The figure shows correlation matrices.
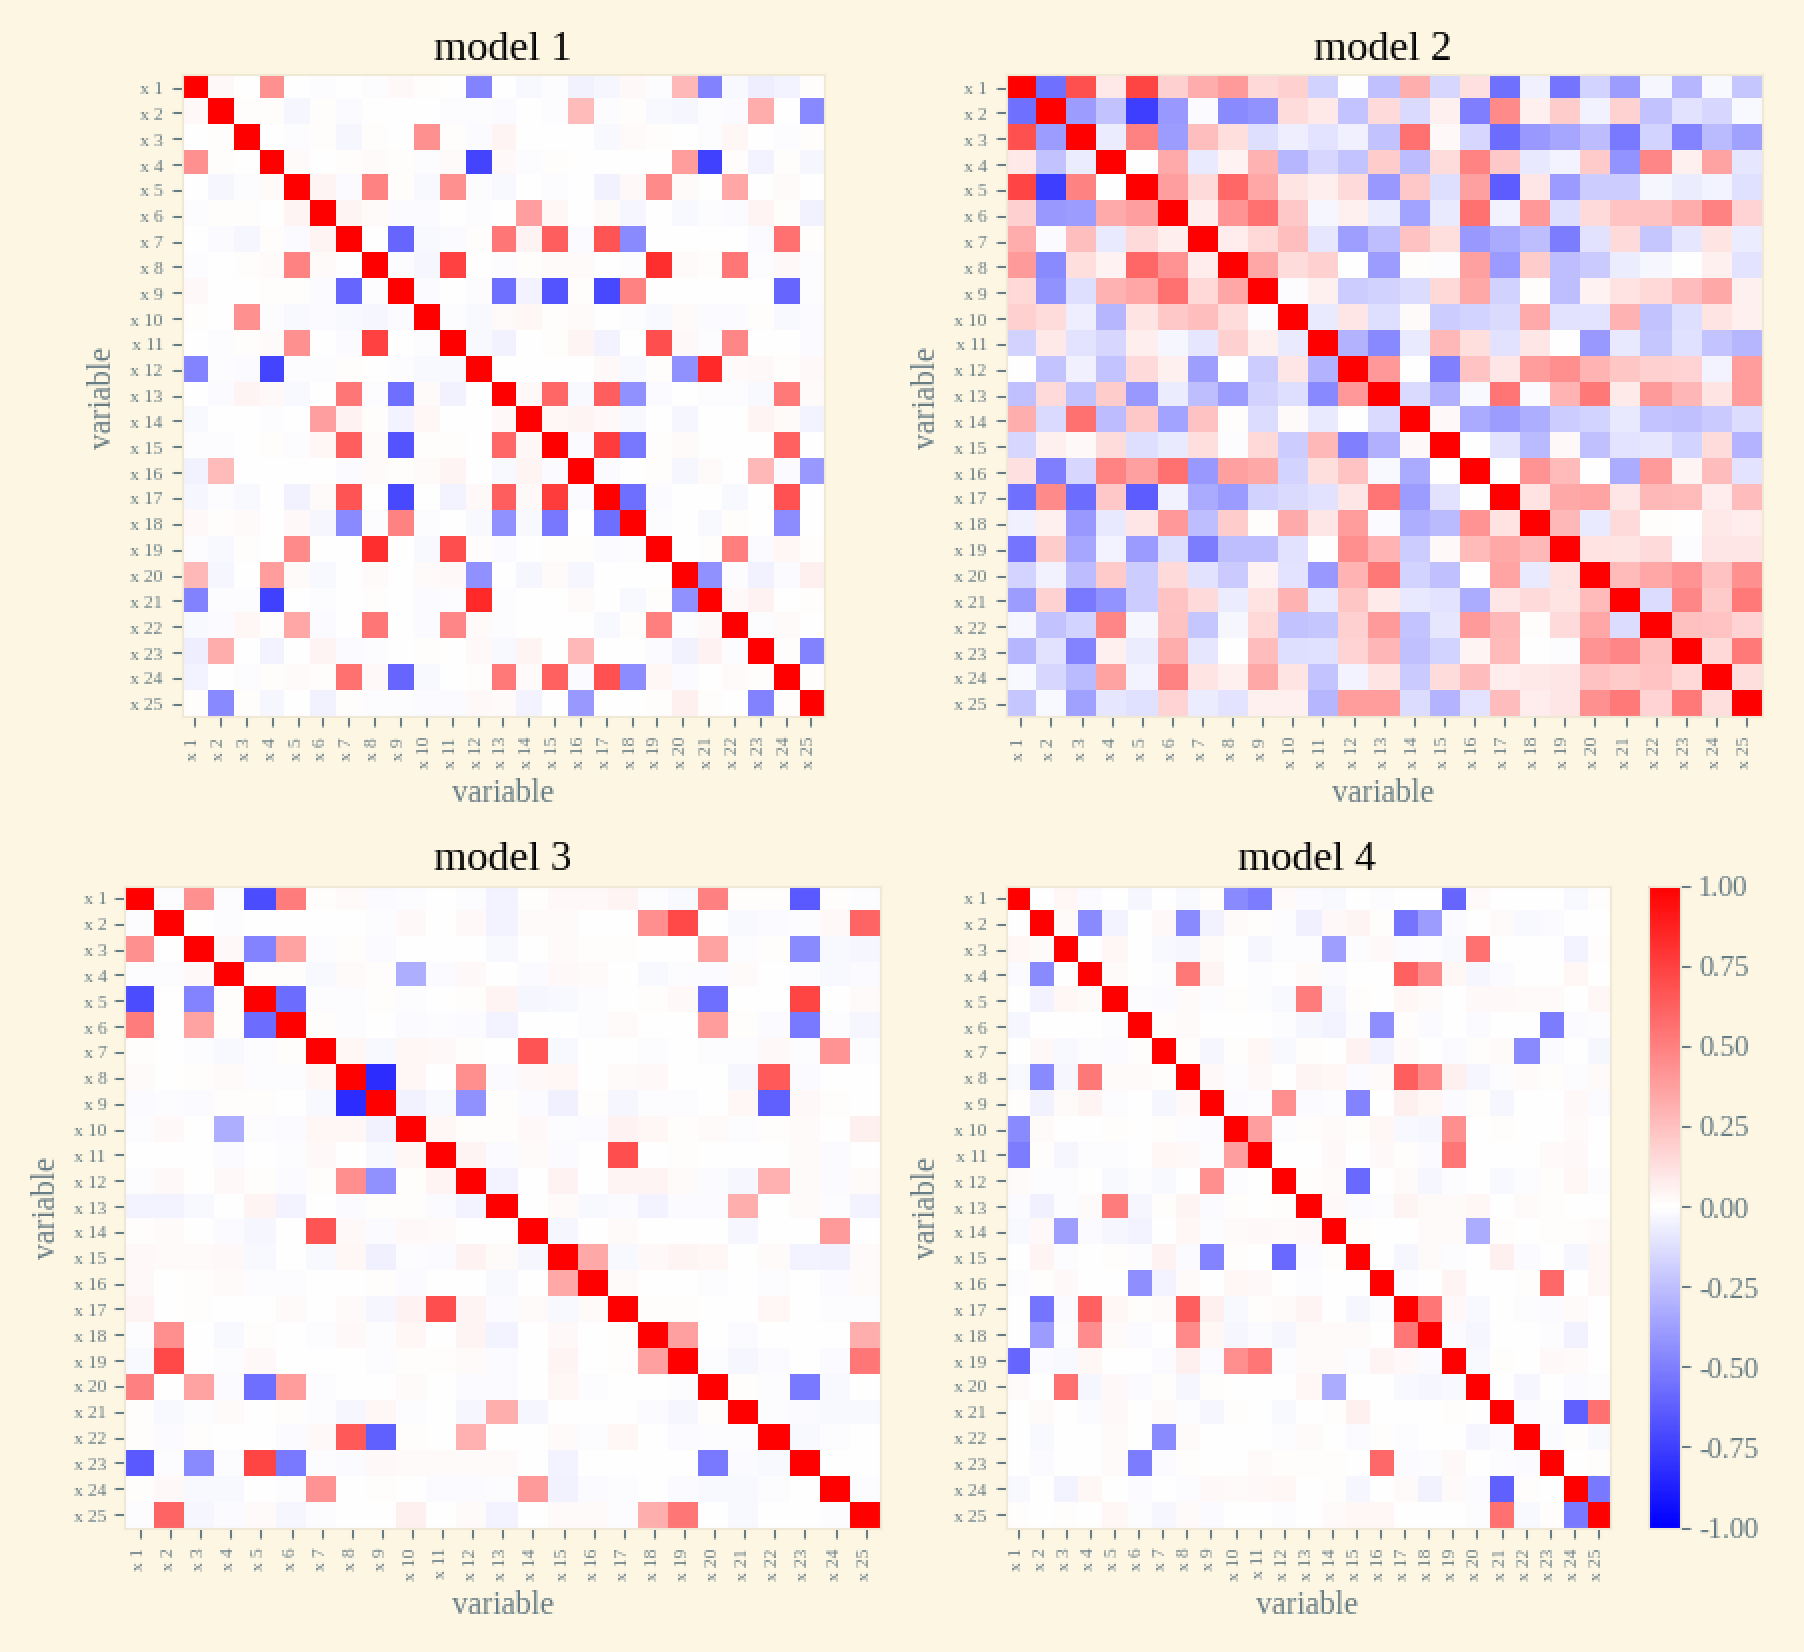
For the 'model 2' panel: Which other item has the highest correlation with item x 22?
x 4
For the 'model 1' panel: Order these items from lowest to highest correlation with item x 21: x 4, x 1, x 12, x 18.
x 4, x 1, x 18, x 12
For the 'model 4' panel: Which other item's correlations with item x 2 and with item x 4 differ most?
x 17
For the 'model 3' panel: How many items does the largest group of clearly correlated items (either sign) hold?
6
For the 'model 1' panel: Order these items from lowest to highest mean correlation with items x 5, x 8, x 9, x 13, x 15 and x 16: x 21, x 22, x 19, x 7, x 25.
x 25, x 21, x 7, x 22, x 19
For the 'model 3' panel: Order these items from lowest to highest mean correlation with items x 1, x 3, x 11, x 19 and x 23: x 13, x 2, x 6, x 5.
x 5, x 13, x 6, x 2
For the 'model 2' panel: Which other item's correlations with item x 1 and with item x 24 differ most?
x 3
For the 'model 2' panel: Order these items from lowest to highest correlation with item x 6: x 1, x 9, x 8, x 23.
x 1, x 23, x 8, x 9
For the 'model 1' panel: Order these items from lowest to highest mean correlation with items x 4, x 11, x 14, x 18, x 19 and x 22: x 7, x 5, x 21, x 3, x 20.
x 21, x 7, x 3, x 20, x 5
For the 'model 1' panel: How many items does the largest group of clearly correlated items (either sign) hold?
7
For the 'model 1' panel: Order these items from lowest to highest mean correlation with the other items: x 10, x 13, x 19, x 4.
x 4, x 10, x 13, x 19
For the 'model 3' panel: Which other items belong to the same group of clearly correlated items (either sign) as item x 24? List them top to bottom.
x 7, x 14
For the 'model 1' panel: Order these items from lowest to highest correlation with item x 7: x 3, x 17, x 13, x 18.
x 18, x 3, x 13, x 17
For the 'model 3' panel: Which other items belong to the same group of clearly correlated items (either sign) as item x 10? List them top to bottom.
x 4
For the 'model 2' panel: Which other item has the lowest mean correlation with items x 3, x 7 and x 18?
x 17
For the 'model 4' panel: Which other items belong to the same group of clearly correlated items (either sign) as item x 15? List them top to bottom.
x 9, x 12
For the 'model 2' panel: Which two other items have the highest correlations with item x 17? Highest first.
x 13, x 2
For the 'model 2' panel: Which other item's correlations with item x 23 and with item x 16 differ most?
x 21
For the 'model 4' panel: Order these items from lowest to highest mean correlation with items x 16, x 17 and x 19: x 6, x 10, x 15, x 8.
x 6, x 15, x 10, x 8
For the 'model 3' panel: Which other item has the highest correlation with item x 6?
x 1
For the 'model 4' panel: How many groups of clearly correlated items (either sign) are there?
8
